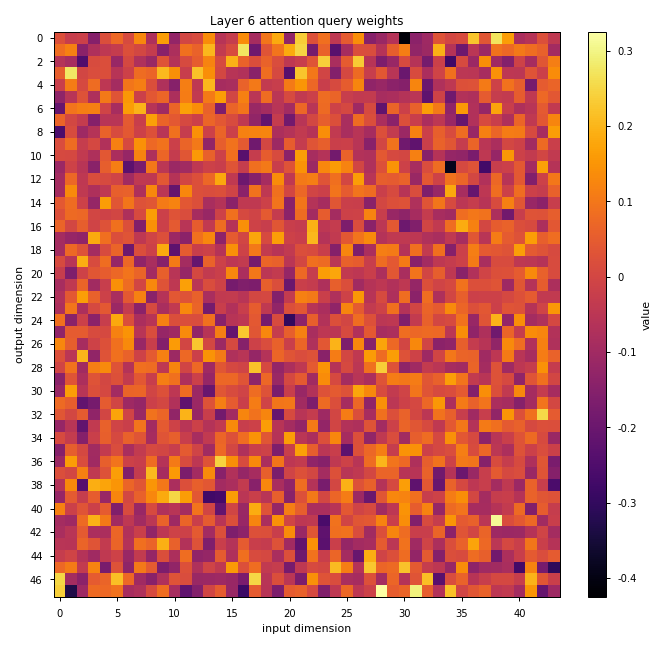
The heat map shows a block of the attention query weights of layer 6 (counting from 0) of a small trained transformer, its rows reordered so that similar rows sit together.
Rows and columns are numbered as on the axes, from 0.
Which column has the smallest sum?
20
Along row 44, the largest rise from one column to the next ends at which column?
27
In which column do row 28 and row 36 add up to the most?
28
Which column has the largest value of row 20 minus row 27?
23
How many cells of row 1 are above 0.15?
5
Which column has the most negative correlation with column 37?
29
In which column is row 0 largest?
38
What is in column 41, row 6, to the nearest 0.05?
-0.05
